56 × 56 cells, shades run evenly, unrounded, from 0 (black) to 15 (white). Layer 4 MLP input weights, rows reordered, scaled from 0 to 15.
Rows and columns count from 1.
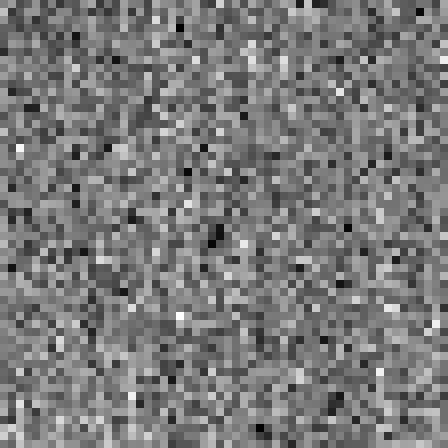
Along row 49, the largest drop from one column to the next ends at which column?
37
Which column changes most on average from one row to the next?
49
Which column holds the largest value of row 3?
20
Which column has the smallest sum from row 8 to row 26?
53
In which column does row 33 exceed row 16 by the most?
13
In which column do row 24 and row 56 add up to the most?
14
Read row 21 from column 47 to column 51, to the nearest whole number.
2 10 8 7 5
